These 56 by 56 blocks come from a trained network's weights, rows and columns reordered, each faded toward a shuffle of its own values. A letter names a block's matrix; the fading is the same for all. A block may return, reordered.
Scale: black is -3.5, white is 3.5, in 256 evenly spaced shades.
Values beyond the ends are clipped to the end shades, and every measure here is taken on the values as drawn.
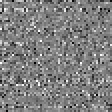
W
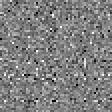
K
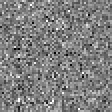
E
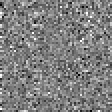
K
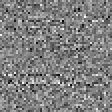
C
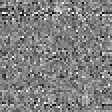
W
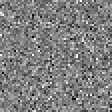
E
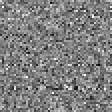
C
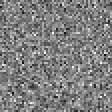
E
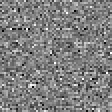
C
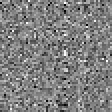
E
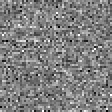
C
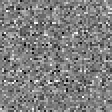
W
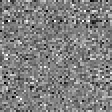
W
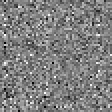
E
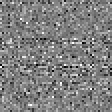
W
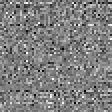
W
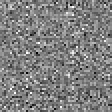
E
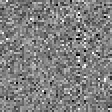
K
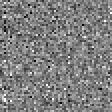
E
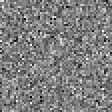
E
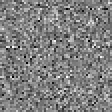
C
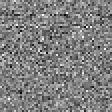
C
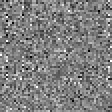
K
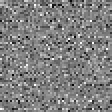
W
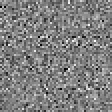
C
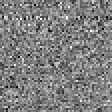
C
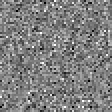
E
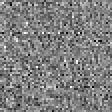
C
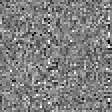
K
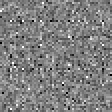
K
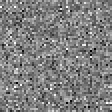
E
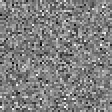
E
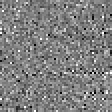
K
